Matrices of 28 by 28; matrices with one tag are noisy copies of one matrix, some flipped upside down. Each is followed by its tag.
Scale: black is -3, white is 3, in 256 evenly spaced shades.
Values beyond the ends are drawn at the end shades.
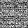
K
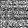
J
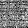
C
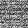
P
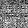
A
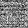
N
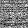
K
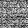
C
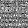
N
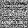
K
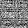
K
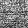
A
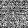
C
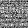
N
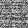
P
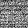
N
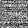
K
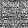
C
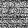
C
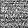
N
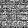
C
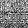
A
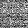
C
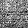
A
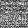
N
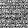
P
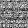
J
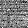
C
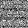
J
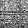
A
